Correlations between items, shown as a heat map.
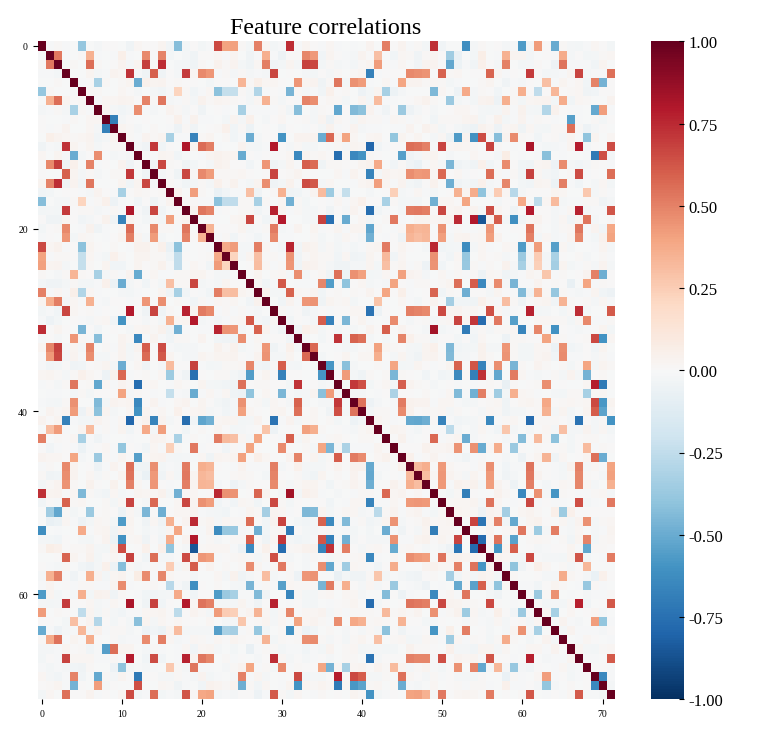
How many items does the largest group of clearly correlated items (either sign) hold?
16
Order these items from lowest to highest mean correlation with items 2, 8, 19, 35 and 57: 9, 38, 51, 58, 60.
38, 9, 51, 60, 58
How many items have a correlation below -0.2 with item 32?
3
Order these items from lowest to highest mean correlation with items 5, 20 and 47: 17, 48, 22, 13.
22, 13, 17, 48
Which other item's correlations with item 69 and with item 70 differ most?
37
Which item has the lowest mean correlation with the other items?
41
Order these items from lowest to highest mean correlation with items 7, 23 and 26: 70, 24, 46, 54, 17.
17, 46, 24, 70, 54
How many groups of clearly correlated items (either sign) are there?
6
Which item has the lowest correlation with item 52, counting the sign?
55
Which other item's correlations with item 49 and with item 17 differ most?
31
